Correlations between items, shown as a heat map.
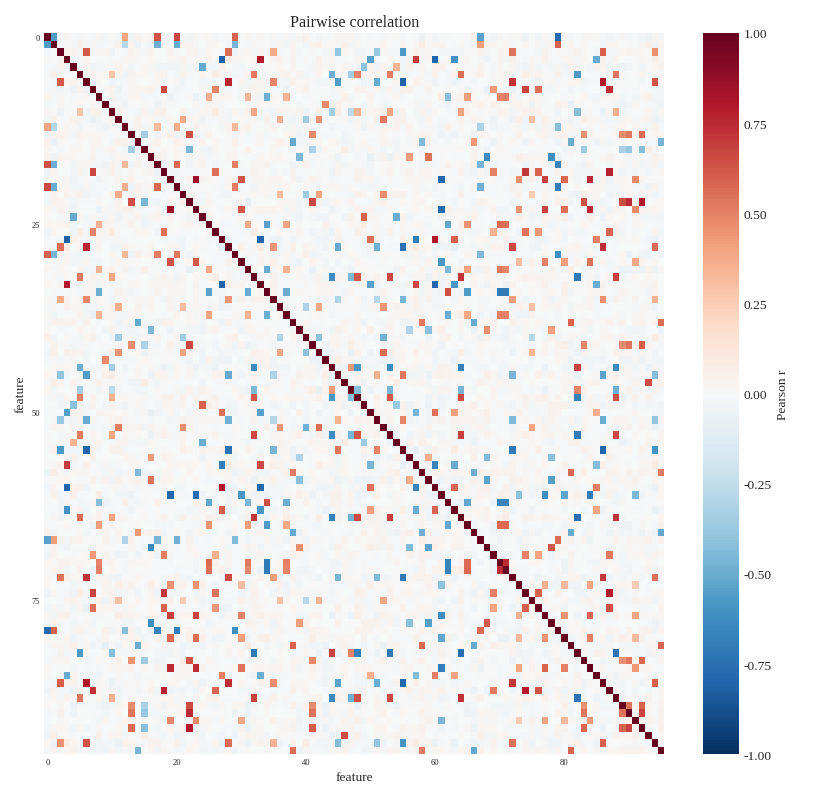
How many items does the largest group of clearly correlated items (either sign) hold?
10
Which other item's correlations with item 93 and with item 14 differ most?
46
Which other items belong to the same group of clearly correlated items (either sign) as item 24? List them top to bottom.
4, 49, 54
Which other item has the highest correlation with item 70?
71
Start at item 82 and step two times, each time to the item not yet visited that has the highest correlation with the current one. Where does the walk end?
47
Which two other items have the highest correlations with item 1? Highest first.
79, 67
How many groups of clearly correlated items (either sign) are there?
14
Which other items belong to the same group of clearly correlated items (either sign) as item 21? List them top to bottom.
11, 36, 40, 42, 52, 75
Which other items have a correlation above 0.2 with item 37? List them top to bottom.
8, 25, 31, 65, 70, 71
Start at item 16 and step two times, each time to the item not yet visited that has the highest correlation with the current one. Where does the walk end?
56
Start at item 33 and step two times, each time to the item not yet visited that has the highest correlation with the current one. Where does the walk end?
57
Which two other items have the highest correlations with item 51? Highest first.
55, 45
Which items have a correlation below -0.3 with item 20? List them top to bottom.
1, 67, 79
